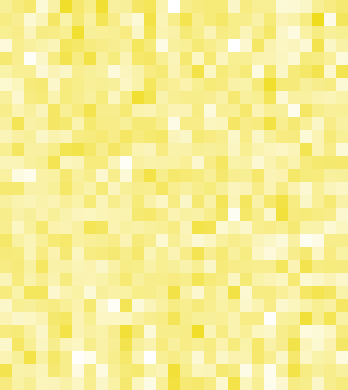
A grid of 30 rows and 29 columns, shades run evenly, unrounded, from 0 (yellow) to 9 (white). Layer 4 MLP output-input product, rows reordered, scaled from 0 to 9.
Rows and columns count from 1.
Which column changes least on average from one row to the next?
7
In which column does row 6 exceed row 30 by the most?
15
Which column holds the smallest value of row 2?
27
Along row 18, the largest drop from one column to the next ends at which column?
17
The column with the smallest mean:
6
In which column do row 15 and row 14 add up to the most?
3
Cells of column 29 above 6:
8
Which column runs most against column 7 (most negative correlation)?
25
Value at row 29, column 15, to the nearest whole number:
1
